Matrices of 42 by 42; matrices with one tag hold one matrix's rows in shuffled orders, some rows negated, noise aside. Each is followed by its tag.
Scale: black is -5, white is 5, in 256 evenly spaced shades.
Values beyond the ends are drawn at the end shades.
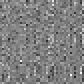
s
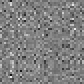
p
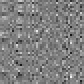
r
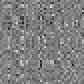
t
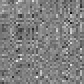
r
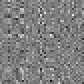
t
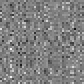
p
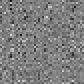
p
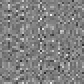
t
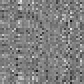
r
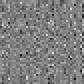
s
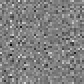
p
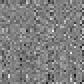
s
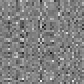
t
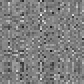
t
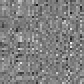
r
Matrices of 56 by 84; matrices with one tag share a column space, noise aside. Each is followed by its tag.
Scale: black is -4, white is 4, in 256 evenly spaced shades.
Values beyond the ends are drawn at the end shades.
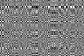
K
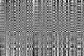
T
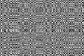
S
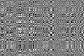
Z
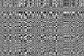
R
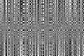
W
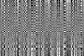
T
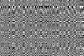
K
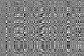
Z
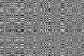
S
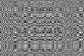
Z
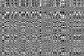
R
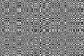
S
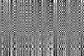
T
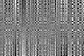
W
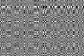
K
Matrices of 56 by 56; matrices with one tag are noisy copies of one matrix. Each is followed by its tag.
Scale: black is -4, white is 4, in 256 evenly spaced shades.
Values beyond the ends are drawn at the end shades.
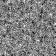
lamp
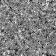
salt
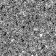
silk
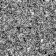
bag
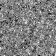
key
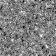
silk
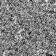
salt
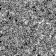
key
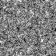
bag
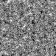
lamp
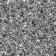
lamp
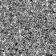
salt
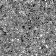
silk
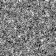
bag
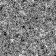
silk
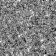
bag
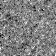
key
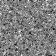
salt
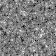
silk
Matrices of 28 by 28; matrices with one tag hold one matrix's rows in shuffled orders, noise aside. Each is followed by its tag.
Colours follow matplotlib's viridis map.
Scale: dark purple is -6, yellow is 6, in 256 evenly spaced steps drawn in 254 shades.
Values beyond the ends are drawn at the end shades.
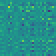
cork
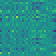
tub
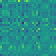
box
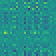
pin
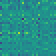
box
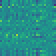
tub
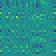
tub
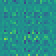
pin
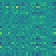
tub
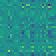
cork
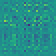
pin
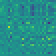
cork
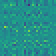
pin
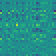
tub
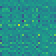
box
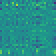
tub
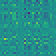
pin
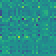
box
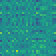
tub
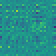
tub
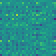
tub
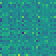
box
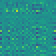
tub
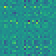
pin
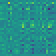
cork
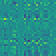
pin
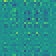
pin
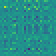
pin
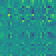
cork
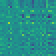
cork
